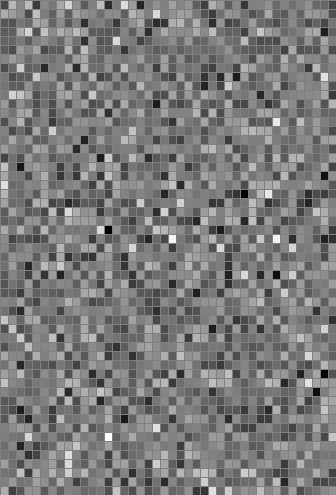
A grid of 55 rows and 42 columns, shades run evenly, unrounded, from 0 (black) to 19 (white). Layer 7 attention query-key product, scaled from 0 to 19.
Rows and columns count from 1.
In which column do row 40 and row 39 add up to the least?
14
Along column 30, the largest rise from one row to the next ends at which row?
10
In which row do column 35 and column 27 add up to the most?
27
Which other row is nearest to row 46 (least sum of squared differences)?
41
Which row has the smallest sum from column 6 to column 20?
23
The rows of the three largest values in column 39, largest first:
43, 40, 34
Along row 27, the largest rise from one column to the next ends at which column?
22
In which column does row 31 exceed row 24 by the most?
31
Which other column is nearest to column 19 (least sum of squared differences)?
2
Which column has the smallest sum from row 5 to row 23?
20
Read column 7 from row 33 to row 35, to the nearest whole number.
7 9 9
